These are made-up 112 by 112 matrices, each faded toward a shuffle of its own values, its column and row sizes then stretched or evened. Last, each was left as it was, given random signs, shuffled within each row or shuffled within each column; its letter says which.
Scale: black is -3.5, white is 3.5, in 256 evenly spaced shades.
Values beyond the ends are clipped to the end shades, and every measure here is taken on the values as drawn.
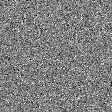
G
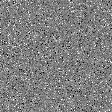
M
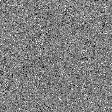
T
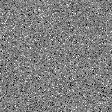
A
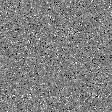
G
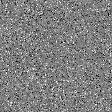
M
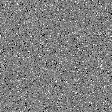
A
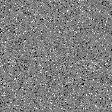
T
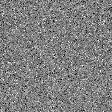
M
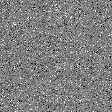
A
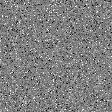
M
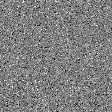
T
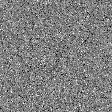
M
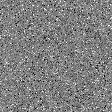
G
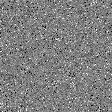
M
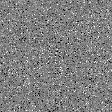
A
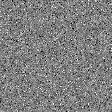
M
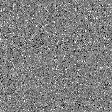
T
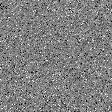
G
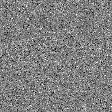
G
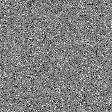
T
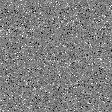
G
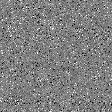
A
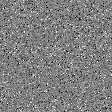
G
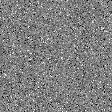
M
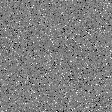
G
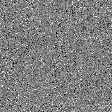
M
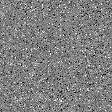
T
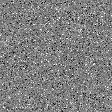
G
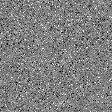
T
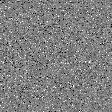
G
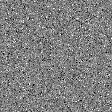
M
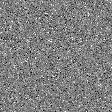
G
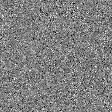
M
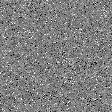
G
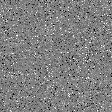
M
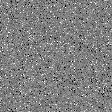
T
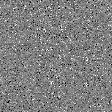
A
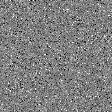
T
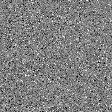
T
